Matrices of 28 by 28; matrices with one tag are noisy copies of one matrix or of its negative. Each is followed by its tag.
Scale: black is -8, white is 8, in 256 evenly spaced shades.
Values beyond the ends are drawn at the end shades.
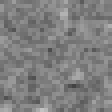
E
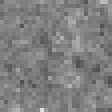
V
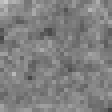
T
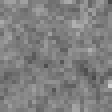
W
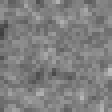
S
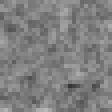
E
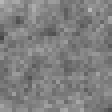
T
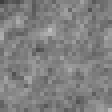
T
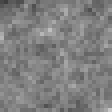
T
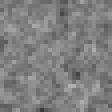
E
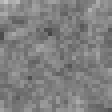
T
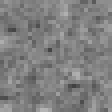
E
